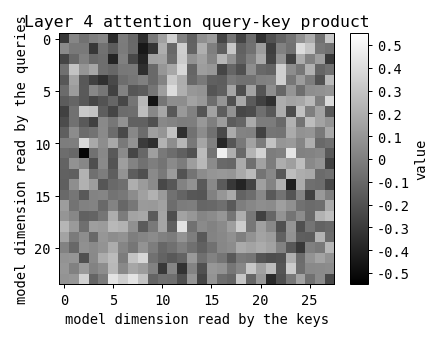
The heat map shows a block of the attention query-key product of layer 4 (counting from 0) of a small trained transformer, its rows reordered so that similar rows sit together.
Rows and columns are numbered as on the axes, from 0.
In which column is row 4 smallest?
4
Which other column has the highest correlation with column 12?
10
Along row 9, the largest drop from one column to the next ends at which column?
12
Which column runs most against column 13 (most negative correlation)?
17
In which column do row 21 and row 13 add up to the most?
23
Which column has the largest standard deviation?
8
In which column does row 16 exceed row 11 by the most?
2
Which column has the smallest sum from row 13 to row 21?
11
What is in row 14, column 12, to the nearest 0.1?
0
